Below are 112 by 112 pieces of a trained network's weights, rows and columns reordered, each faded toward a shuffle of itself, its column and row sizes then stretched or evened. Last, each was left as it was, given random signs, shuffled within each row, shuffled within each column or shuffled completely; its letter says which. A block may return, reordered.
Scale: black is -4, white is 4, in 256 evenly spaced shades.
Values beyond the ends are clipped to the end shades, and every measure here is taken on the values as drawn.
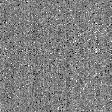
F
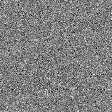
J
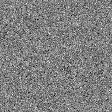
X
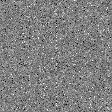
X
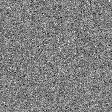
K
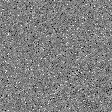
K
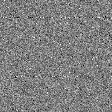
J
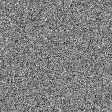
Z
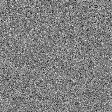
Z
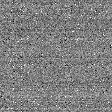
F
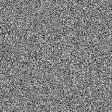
F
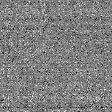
F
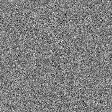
J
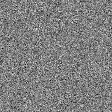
J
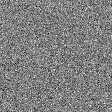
K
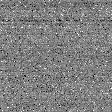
Z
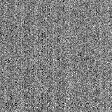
F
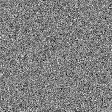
Z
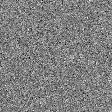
Z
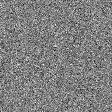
X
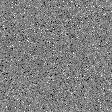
K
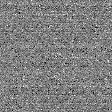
F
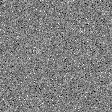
K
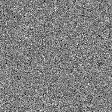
J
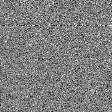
J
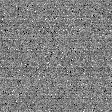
Z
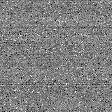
Z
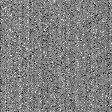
X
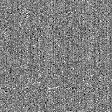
F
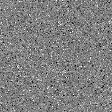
J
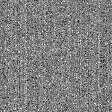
X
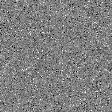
X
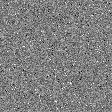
K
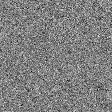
Z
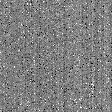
X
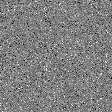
X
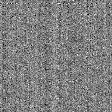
F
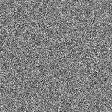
F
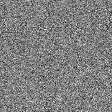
J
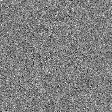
X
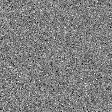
X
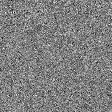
Z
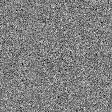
X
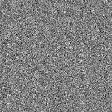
F
